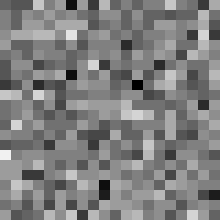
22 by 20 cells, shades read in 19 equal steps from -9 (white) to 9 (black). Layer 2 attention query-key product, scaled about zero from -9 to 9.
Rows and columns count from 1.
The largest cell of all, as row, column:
9, 13
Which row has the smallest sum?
4
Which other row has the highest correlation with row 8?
1
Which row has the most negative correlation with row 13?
22
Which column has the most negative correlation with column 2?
10
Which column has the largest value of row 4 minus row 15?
20
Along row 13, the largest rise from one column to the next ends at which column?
3
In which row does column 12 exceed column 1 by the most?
16
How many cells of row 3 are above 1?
5
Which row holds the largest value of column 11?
8
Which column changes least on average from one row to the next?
11
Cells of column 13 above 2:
2
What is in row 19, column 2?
-5
